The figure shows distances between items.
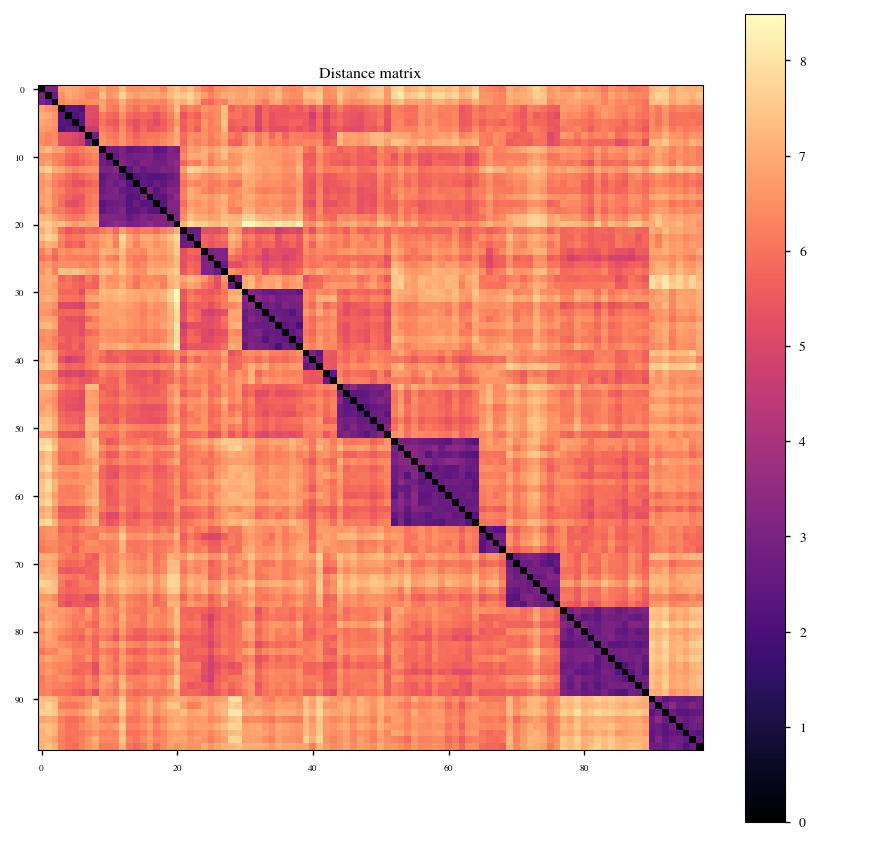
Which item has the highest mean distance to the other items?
1
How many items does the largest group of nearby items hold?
13
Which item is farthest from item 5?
27
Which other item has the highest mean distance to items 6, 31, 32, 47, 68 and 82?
20
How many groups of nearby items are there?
16
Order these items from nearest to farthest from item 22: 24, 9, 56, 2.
24, 56, 9, 2
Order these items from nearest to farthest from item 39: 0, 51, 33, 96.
51, 33, 0, 96
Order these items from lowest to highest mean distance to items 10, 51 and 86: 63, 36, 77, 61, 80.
80, 77, 63, 61, 36
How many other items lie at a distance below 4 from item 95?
7
